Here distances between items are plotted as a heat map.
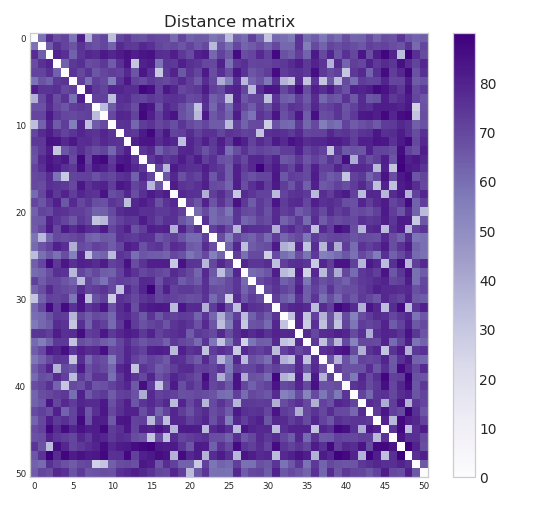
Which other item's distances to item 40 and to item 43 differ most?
34
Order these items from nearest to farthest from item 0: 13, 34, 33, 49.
33, 49, 13, 34
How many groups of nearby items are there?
15
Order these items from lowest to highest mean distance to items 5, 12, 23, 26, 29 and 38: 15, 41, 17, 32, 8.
32, 41, 8, 17, 15
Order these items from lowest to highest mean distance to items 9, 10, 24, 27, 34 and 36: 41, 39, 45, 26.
39, 41, 26, 45
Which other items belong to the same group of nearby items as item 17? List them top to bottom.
15, 44, 46
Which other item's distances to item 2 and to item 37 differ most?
47
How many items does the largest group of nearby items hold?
8
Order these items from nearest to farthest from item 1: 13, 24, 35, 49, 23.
23, 35, 49, 24, 13
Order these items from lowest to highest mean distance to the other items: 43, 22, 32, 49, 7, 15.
32, 49, 7, 22, 43, 15
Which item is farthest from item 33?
12
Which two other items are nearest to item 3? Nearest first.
13, 38
